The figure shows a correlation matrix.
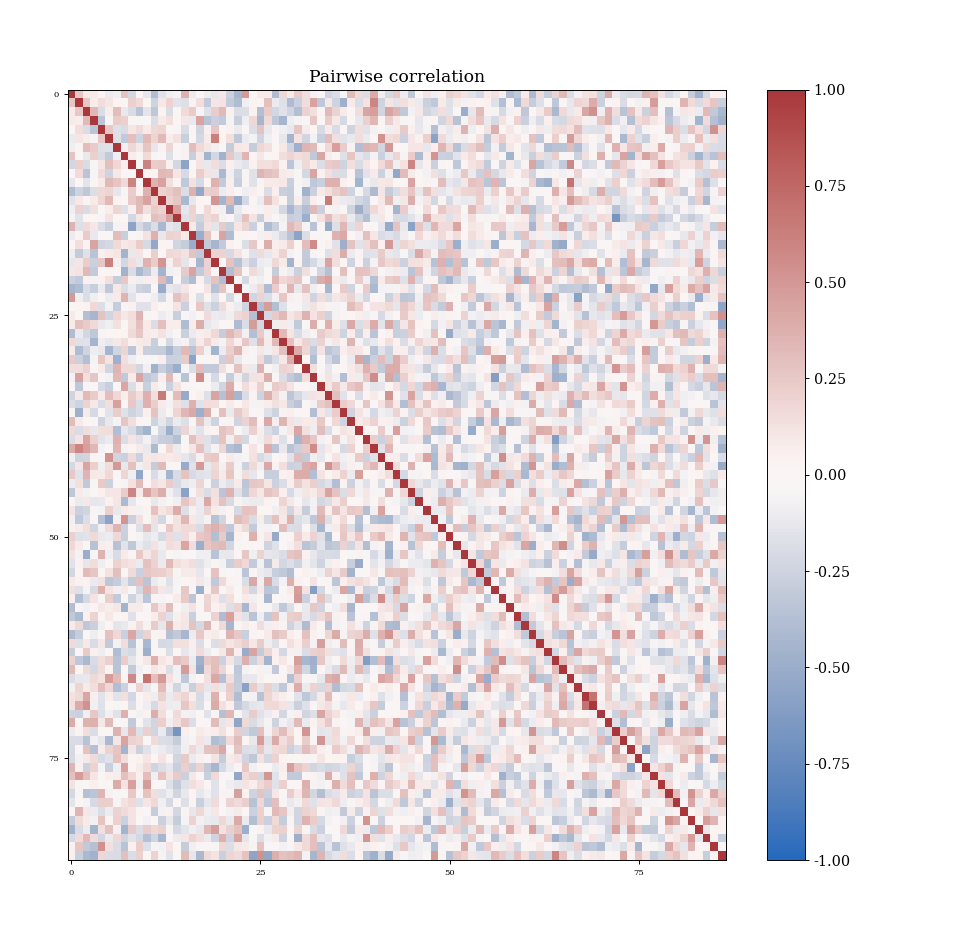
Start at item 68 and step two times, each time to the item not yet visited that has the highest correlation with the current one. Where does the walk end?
2
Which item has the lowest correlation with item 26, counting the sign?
86
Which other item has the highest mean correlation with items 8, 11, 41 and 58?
66
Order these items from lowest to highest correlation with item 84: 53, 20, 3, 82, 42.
42, 3, 53, 20, 82
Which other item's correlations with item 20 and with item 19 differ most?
12
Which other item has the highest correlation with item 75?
54
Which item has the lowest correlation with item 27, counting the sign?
50
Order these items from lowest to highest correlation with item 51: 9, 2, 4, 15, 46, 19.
9, 2, 4, 46, 19, 15
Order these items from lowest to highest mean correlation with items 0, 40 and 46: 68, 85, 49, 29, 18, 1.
29, 85, 18, 68, 49, 1
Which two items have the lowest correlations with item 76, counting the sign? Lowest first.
74, 19
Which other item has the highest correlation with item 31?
72
